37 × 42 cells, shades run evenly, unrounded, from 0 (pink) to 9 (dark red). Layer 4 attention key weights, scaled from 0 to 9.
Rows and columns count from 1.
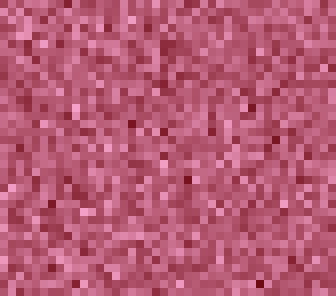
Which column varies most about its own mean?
21
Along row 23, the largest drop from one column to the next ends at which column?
25
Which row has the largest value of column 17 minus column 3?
16
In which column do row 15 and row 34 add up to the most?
7
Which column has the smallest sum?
10
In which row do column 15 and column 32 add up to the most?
14
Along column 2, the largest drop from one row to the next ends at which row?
24
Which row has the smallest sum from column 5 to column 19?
33
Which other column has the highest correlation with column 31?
19
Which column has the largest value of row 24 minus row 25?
1
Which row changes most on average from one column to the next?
26
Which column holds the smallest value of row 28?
5
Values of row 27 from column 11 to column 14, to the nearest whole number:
0 1 5 2
